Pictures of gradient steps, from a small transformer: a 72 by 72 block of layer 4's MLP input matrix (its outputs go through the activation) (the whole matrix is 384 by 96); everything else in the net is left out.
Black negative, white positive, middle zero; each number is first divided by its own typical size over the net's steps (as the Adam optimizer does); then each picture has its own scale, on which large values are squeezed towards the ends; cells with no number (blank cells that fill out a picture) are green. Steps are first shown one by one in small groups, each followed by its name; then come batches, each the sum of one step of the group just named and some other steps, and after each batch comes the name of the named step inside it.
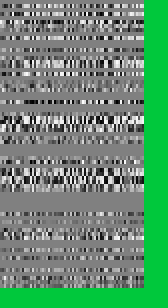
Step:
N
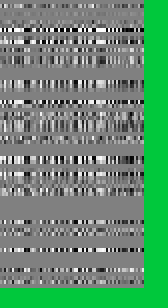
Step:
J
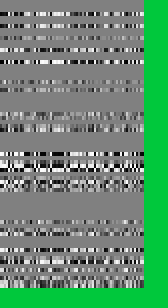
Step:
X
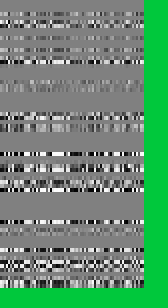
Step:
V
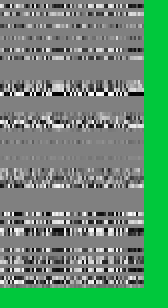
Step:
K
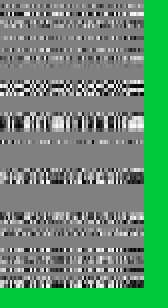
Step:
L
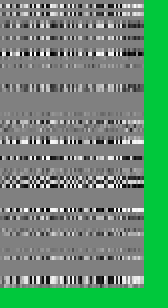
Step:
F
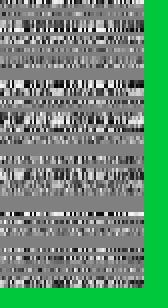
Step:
J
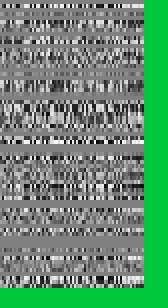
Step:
F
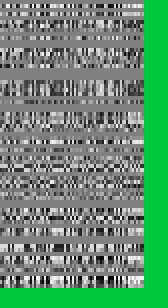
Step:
F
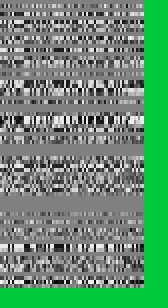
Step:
N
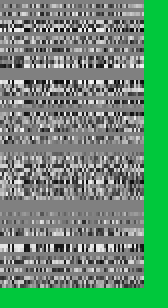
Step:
J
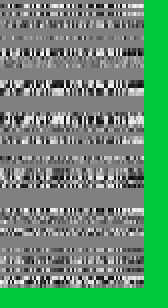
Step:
F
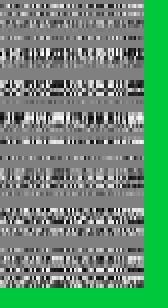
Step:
F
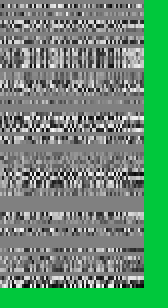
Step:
L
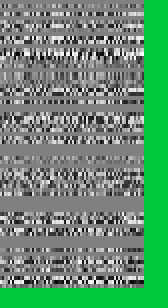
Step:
K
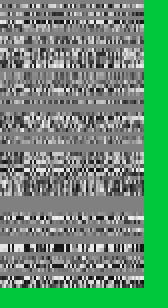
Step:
V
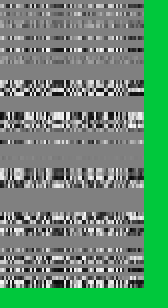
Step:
K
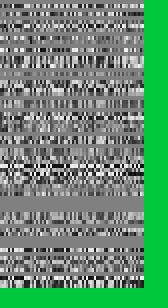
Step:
X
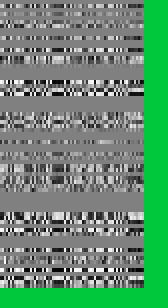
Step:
K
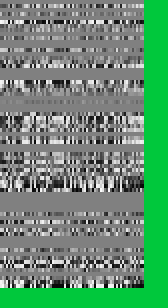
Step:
V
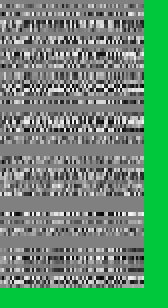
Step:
K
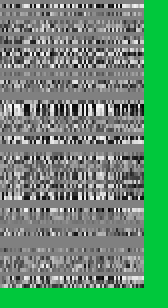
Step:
F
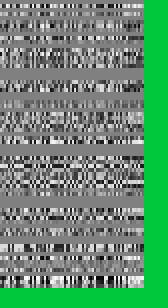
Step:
F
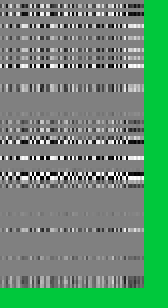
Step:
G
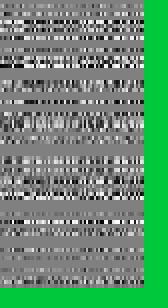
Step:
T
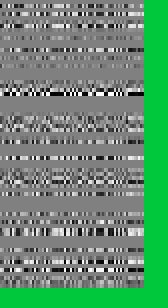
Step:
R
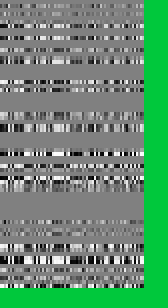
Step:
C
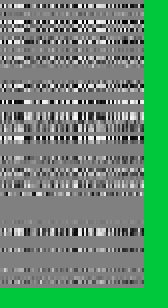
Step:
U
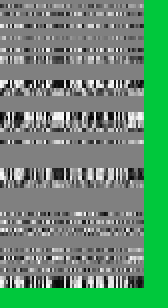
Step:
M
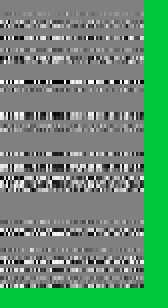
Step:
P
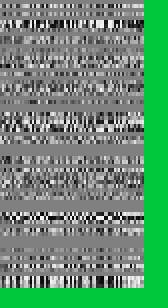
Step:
T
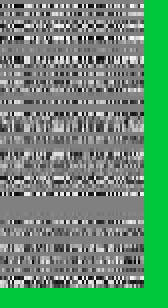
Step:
C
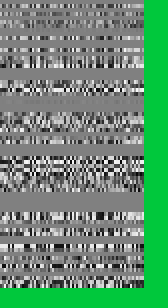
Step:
M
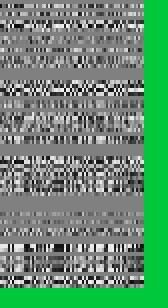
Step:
R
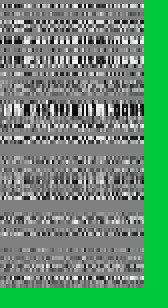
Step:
T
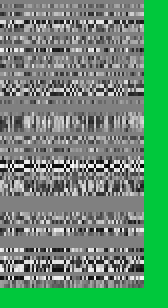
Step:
R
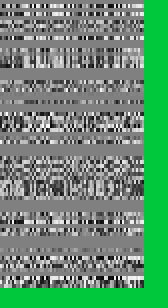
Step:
T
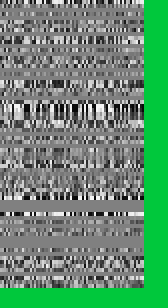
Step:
P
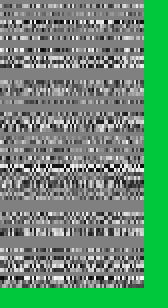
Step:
T
